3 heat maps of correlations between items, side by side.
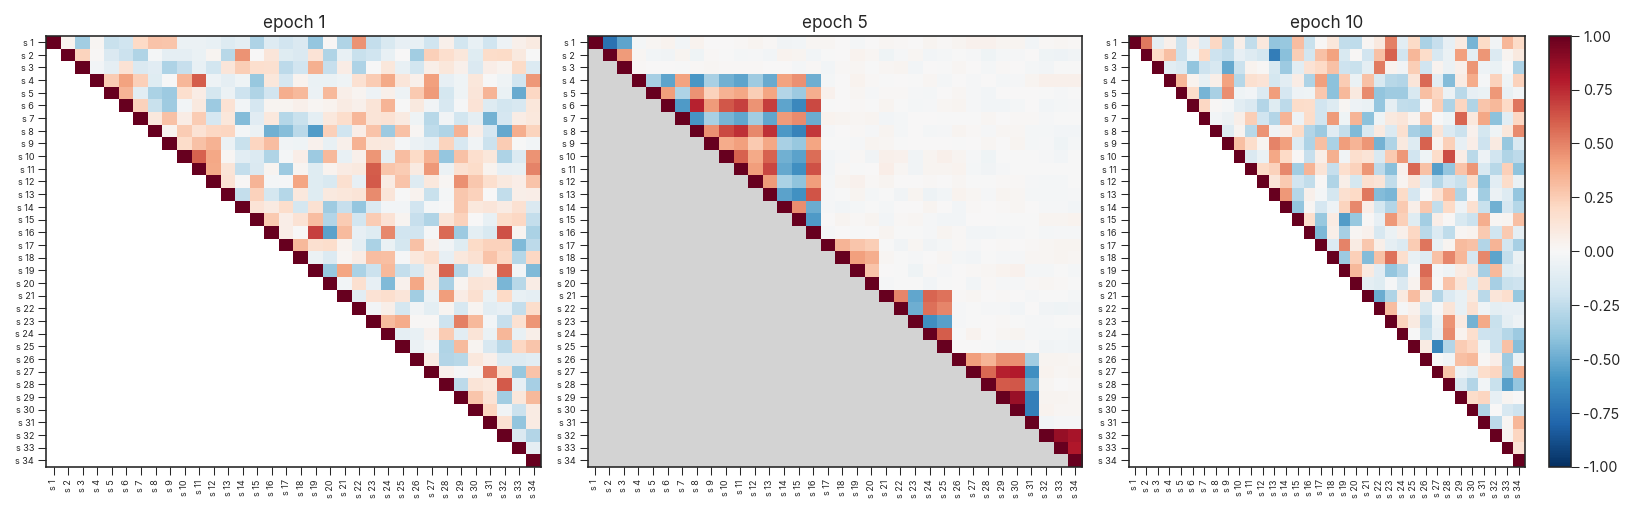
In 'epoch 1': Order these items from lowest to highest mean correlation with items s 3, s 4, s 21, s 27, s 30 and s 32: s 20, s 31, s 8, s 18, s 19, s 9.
s 8, s 20, s 9, s 18, s 31, s 19
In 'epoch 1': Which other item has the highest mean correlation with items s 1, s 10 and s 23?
s 11
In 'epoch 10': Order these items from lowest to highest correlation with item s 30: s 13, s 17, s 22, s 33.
s 33, s 13, s 22, s 17
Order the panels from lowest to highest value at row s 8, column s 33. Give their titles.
epoch 5, epoch 10, epoch 1
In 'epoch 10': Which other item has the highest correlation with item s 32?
s 5
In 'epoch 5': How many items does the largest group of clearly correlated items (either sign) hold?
13
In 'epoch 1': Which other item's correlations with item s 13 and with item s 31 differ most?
s 27
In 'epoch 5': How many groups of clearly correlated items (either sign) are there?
6
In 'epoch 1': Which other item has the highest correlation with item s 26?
s 20
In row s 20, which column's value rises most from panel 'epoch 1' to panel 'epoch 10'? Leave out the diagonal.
s 14
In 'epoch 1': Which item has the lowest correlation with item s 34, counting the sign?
s 19
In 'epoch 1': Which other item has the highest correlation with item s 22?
s 1
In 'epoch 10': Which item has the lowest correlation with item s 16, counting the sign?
s 17
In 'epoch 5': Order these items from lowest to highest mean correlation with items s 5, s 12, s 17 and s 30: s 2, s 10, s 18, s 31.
s 31, s 2, s 18, s 10
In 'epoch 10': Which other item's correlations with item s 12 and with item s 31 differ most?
s 18
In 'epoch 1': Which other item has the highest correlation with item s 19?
s 16
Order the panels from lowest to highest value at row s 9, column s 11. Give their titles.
epoch 10, epoch 1, epoch 5
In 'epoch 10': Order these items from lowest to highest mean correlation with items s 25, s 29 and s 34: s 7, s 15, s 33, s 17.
s 15, s 17, s 33, s 7
